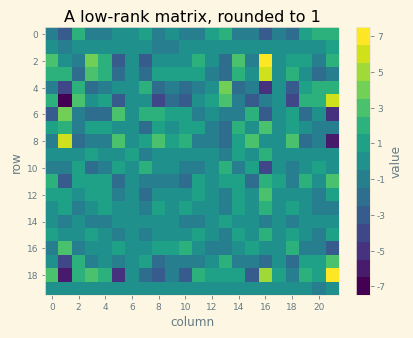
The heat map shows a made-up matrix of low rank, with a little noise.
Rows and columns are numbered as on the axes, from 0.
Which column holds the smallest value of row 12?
7
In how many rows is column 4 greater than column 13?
10
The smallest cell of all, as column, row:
1, 5
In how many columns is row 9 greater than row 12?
4
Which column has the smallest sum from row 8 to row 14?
21
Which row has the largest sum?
2
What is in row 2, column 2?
-1
